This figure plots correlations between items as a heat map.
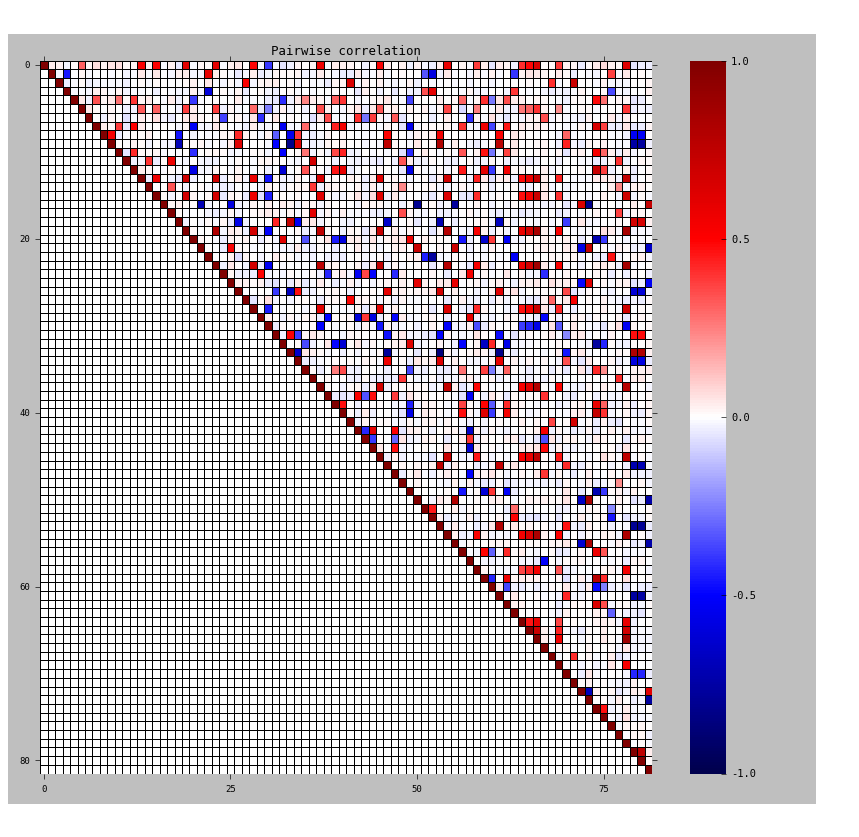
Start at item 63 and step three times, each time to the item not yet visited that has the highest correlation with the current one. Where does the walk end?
51
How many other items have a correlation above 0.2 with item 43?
3
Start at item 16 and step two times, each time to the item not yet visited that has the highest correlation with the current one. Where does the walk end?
72
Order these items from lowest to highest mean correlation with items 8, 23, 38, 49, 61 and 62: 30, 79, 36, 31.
79, 31, 30, 36
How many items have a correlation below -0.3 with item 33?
8
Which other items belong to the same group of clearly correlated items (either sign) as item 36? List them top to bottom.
11, 14, 17, 48, 77
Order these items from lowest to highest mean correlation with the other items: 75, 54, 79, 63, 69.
79, 63, 75, 69, 54
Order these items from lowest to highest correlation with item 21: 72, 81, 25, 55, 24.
81, 72, 24, 25, 55
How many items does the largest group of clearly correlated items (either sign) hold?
17
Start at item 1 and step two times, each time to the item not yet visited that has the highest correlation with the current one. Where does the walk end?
76
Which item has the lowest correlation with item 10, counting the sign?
32
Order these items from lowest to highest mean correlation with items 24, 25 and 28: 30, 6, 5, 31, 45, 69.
30, 6, 31, 5, 69, 45
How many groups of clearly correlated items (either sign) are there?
8
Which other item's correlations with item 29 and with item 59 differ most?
74
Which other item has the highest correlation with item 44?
42
